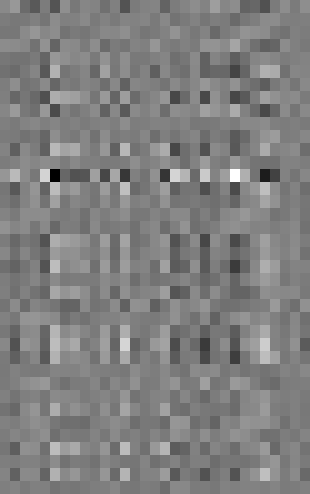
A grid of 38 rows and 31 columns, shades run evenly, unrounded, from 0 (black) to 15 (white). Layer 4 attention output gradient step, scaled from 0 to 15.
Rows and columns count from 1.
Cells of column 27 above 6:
33
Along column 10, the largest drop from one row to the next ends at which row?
15
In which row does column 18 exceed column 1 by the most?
14
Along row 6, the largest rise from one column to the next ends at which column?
6
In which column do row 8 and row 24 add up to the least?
24
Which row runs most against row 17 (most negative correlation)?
29
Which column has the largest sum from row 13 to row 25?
27
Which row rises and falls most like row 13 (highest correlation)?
30
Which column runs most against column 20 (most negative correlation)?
25
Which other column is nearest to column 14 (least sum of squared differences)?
31
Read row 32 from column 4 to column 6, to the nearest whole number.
9 7 10
